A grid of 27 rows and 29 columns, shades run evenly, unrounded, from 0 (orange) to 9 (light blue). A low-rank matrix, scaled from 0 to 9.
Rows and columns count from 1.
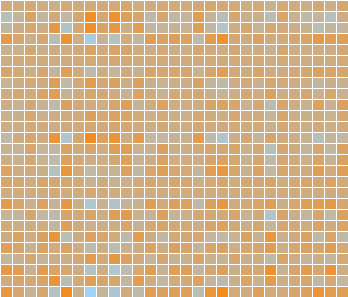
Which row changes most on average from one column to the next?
27
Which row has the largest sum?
2
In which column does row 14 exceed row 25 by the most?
23
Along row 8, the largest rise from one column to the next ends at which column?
6
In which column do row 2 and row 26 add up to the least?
8
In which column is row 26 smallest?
5
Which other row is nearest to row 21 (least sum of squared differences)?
15
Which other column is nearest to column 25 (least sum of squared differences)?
16
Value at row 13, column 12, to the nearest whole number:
2
